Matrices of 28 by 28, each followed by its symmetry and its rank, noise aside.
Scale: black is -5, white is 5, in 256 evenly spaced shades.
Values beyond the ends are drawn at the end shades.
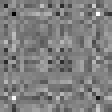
symmetric, rank two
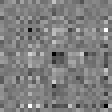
symmetric, rank two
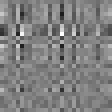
no symmetry, rank one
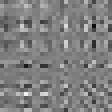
antisymmetric, rank two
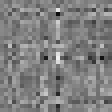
no symmetry, rank two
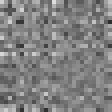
symmetric, rank two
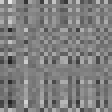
no symmetry, rank one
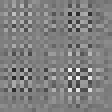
symmetric, rank one
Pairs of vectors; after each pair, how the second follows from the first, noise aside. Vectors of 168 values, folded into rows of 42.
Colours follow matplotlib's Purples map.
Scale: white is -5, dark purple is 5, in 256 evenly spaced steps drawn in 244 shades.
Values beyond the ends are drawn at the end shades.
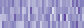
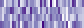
wrapped around, negated, scaled up.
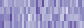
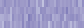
negated, shrunk.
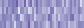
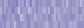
shrunk.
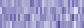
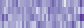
wrapped around, negated.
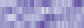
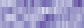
copied.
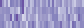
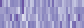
copied.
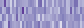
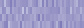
negated, shrunk.
